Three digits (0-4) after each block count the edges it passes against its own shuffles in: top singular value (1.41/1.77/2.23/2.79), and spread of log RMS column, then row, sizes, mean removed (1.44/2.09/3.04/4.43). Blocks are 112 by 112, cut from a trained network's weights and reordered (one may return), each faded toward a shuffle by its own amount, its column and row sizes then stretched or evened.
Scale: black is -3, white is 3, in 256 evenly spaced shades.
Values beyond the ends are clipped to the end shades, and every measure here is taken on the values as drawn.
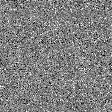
0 0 1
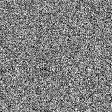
1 0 0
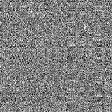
3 1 0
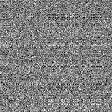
3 0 1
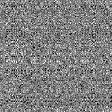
3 2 1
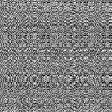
4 2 2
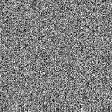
2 1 0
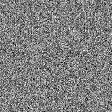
1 0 1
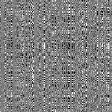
4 4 1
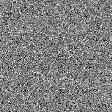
1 0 1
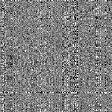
3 3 2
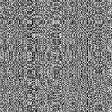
4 3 0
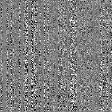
0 4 2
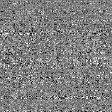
1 1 3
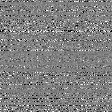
0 0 4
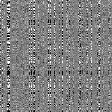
4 4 0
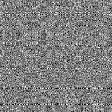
3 0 2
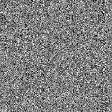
2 2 0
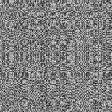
4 0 1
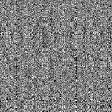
3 2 2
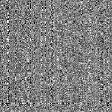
2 3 1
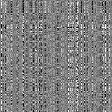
4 4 1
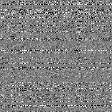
0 2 4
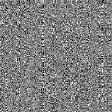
3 3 0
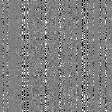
3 4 2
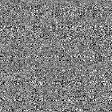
0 2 3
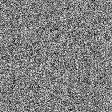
1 0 0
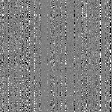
2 4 1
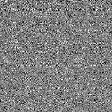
3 1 2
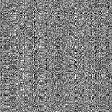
3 2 2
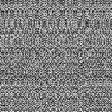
4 1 1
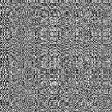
4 3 0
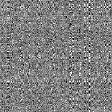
3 3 1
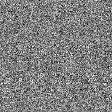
0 0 2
